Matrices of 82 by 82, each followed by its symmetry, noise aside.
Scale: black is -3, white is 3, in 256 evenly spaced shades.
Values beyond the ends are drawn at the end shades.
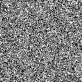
antisymmetric.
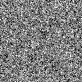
antisymmetric.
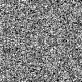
mirrored top to bottom.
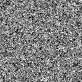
symmetric.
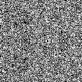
mirrored top to bottom.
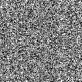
mirrored top to bottom.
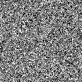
antisymmetric.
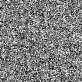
antisymmetric.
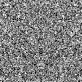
mirrored left to right.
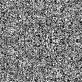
mirrored top to bottom.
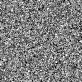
antisymmetric.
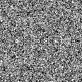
mirrored top to bottom.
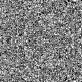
mirrored top to bottom.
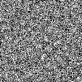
symmetric.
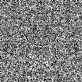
mirrored left to right.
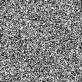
symmetric.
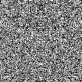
mirrored left to right.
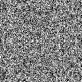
mirrored top to bottom.
